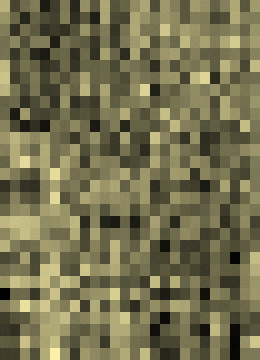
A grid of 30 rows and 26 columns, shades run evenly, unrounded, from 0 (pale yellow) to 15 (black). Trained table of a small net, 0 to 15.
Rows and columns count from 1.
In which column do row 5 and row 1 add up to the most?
5
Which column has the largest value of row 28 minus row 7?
21
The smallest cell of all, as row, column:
30, 6
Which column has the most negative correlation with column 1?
12
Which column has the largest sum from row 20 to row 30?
24
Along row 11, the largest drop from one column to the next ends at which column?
25
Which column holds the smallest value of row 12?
16
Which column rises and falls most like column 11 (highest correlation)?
14
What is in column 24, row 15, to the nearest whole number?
10
